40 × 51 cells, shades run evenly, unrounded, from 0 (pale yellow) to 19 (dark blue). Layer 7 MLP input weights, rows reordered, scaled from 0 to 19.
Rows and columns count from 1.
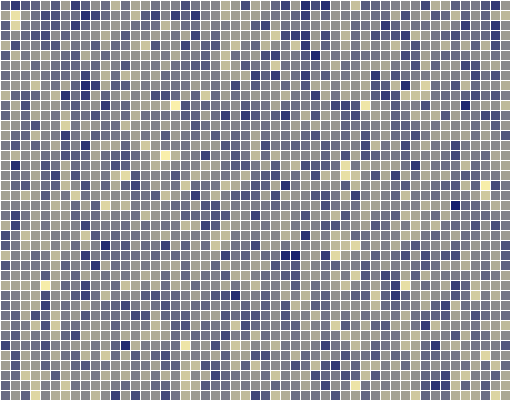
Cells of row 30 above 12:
17
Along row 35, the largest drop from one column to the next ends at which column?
14
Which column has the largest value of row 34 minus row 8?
23
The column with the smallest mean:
4
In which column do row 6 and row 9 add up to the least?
43
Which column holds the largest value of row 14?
7
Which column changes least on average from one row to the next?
39
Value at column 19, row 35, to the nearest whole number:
1
